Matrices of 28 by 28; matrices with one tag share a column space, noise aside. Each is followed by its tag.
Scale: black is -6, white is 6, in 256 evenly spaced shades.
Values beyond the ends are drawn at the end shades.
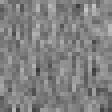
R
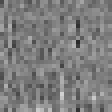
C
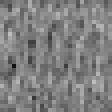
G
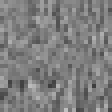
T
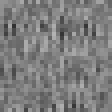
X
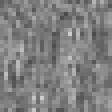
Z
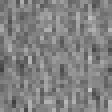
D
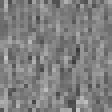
D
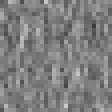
X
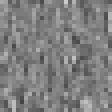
D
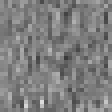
D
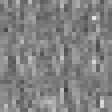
D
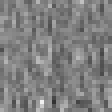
D
